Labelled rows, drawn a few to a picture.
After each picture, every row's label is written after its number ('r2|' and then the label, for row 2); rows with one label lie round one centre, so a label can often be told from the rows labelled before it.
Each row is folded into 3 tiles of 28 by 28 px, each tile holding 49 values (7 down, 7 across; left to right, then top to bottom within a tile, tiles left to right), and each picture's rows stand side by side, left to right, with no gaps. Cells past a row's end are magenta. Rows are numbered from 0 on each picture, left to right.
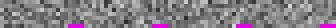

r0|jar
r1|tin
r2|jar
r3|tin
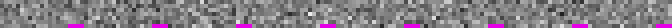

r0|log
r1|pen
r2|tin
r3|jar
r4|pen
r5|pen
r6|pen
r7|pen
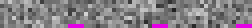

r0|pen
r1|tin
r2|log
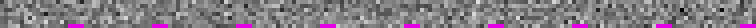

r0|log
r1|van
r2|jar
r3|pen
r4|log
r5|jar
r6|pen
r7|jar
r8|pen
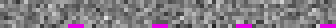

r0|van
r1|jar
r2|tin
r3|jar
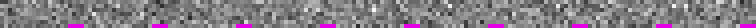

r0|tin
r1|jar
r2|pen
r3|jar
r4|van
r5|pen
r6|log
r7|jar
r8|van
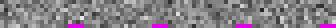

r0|log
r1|tin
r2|log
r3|pen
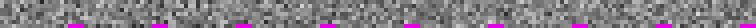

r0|jar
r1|jar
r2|van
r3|tin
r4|tin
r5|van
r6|log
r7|van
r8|pen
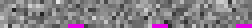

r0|jar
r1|jar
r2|tin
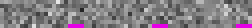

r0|jar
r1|jar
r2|tin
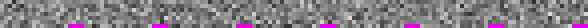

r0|jar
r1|jar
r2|jar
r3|tin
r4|pen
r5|log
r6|van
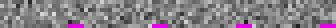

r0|van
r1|jar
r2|tin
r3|van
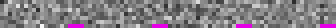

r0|tin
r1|log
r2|jar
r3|van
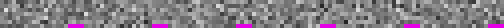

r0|tin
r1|tin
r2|pen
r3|pen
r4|log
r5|jar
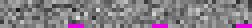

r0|pen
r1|tin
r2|log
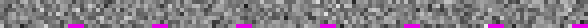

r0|jar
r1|tin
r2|tin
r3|pen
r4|van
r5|jar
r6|jar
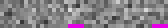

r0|tin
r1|tin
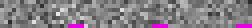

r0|jar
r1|van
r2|log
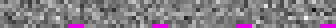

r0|tin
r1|pen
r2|pen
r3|van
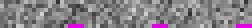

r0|van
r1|tin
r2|pen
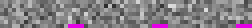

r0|jar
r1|tin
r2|van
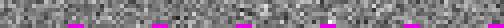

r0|van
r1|log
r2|pen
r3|pen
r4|tin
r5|tin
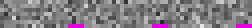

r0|pen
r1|van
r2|pen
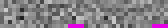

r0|pen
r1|pen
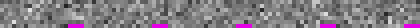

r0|log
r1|tin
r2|tin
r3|pen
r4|log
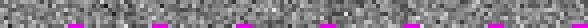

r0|jar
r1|jar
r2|jar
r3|tin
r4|log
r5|jar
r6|log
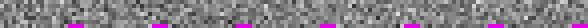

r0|van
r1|jar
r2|van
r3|van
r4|jar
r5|jar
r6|jar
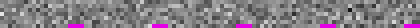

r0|tin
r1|jar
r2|van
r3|log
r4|jar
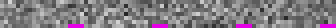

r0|van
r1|log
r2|tin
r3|pen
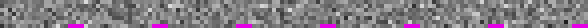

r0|pen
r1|jar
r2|van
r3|van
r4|tin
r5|van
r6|van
